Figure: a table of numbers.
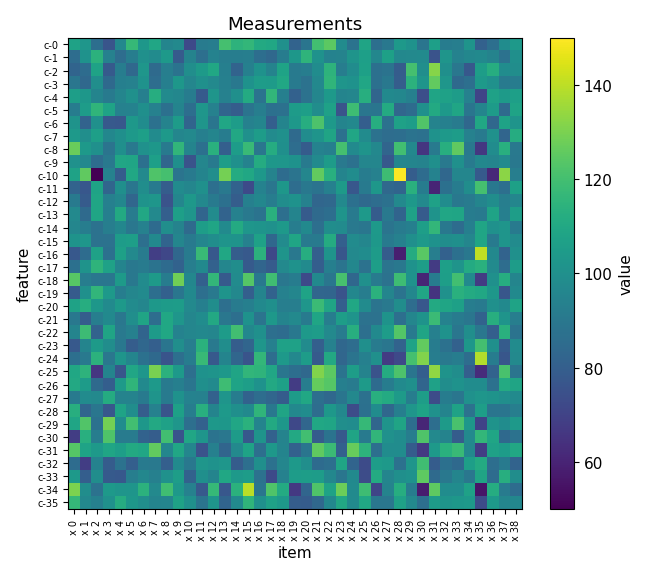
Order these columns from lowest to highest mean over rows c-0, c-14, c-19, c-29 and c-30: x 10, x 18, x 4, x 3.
x 10, x 4, x 18, x 3
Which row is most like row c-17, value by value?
c-19
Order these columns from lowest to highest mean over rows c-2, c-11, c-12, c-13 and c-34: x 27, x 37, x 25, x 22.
x 27, x 37, x 22, x 25
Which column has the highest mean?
x 22
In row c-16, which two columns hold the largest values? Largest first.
x 35, x 30
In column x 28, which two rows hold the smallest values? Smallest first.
c-16, c-24
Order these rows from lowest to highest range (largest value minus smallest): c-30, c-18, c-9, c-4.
c-9, c-4, c-30, c-18
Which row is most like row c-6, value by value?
c-33
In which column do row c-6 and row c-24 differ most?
x 21
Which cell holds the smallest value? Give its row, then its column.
c-10, x 2
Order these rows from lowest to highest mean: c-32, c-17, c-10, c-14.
c-32, c-17, c-14, c-10
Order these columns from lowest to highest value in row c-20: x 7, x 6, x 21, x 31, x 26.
x 26, x 6, x 7, x 31, x 21
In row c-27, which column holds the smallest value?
x 31
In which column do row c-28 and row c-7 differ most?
x 24
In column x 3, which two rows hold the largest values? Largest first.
c-29, c-30
